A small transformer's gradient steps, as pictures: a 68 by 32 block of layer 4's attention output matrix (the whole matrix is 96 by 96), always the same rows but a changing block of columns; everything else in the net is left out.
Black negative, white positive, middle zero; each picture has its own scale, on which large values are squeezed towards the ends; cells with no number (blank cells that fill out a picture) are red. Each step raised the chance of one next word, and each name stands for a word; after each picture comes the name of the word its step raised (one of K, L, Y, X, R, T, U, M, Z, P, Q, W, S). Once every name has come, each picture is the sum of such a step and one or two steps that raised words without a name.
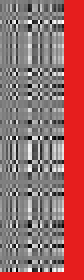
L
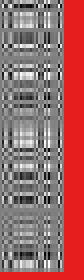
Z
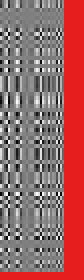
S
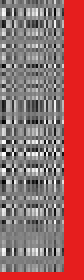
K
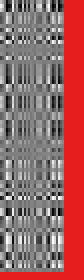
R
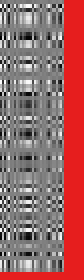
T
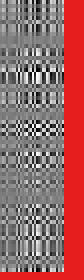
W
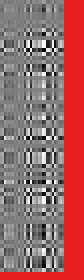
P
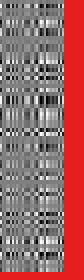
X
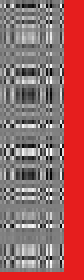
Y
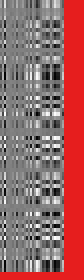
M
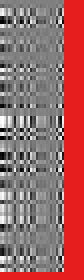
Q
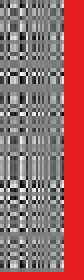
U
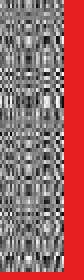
X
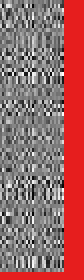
U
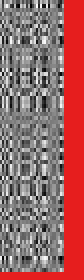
R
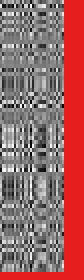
Z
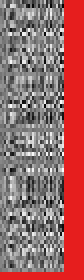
K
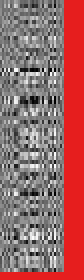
S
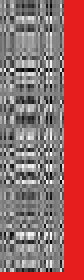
Q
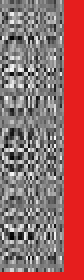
T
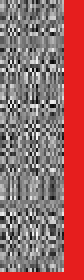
W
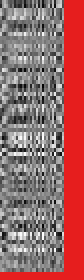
K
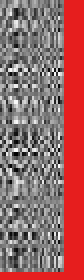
K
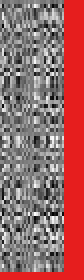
U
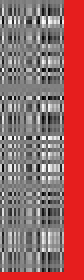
Q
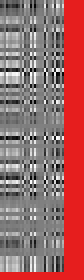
L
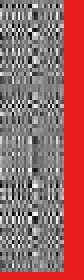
U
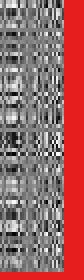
K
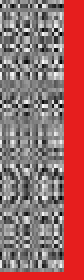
Z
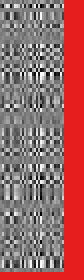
Z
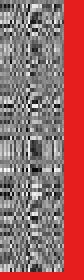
L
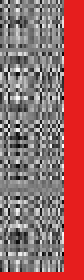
W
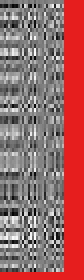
T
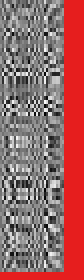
U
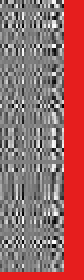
Z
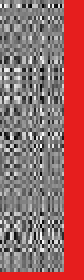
X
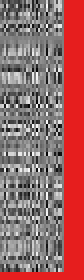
W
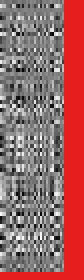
S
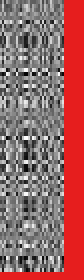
L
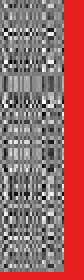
S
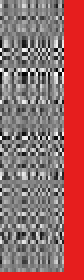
P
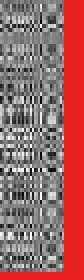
Q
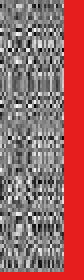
P
